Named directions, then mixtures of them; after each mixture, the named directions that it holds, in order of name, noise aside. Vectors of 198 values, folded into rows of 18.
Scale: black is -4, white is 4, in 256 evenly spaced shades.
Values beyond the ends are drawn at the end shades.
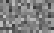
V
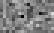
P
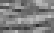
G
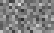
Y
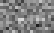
G, Y.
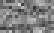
G, V, Y.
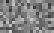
V.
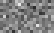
P, Y.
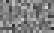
V.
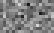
P, Y.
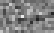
G, P, Y.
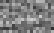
G, V.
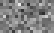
G, P, Y.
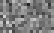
P, V.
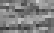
G.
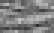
G.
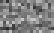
G, V.
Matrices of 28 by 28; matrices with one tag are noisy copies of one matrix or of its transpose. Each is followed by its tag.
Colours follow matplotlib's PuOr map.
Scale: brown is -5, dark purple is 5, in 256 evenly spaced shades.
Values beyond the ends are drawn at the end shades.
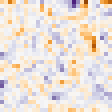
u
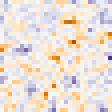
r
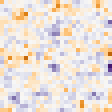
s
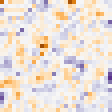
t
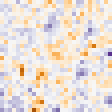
r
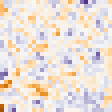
u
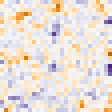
s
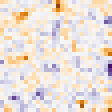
s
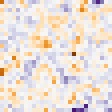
t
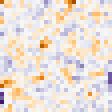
t
